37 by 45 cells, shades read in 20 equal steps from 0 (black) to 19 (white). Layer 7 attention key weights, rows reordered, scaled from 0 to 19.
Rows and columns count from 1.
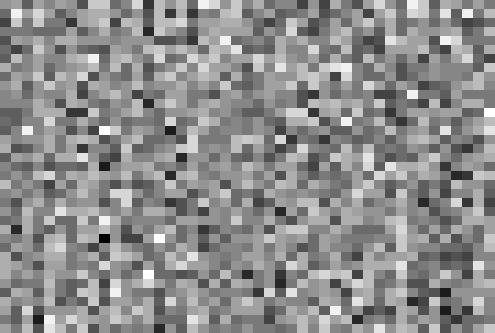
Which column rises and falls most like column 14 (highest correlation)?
37
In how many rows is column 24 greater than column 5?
12
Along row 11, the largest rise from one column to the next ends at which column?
38
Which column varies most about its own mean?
10
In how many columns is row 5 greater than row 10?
20
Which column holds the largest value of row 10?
34
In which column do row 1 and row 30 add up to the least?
30
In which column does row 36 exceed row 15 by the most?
7
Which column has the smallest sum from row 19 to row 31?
41
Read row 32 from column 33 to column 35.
16 14 8
